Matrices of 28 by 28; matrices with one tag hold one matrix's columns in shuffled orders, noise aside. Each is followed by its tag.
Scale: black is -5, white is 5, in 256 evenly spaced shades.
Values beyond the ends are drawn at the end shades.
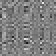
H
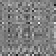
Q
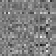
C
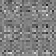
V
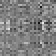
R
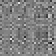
H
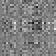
R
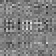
R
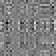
R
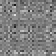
V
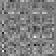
C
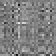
Q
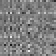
C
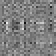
R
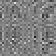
H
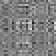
R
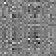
H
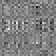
R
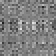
R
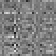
C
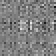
R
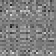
V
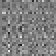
C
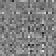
C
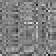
Q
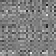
V
